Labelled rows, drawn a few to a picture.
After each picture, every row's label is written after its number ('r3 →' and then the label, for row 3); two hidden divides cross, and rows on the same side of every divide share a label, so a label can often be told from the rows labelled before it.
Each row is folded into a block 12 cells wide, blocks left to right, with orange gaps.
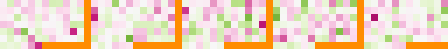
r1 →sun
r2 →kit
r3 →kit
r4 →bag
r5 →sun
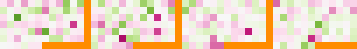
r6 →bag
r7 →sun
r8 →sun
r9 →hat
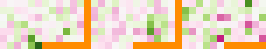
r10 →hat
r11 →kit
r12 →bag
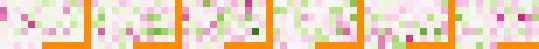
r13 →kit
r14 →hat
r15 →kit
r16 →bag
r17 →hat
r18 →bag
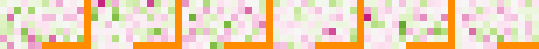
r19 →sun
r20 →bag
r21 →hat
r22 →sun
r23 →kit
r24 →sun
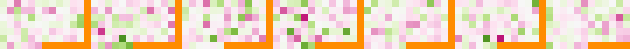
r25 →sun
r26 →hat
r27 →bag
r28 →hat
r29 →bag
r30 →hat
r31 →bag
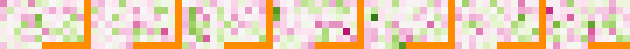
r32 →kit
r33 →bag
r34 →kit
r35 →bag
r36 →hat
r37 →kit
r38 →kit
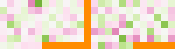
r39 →sun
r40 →hat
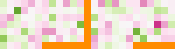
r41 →sun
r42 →bag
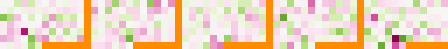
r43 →hat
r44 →kit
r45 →sun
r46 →hat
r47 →sun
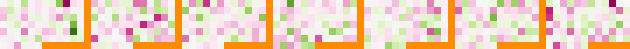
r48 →kit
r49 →bag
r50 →bag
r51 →hat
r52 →kit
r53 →kit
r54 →kit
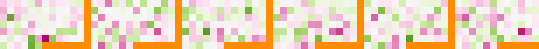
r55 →hat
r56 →sun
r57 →bag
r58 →sun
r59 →sun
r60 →sun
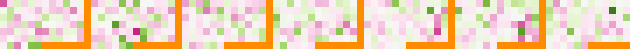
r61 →hat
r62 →hat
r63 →kit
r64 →bag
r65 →bag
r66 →bag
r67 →bag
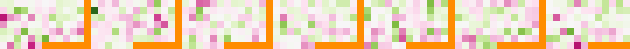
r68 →sun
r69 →bag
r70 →sun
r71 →sun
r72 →bag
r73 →hat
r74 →sun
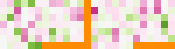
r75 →hat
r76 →kit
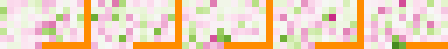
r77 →bag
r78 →bag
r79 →sun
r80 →sun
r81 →hat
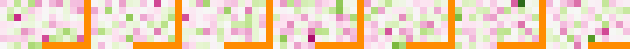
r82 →hat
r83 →kit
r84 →kit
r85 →bag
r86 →hat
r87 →bag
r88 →sun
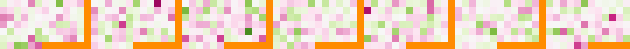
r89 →sun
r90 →kit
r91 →bag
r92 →sun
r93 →kit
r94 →kit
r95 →sun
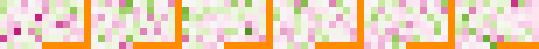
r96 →bag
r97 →sun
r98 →bag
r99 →bag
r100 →hat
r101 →hat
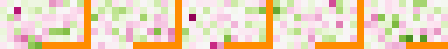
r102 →hat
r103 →bag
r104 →sun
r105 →bag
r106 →sun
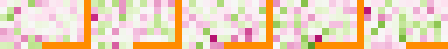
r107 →hat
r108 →kit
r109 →sun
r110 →hat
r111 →kit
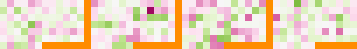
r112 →sun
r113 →hat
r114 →sun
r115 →kit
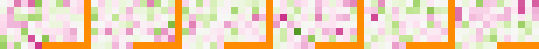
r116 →sun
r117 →bag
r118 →bag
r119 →sun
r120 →sun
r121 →kit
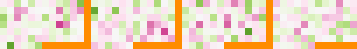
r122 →hat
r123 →bag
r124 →bag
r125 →kit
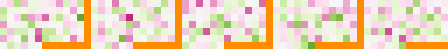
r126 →bag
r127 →bag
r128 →kit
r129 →hat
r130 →hat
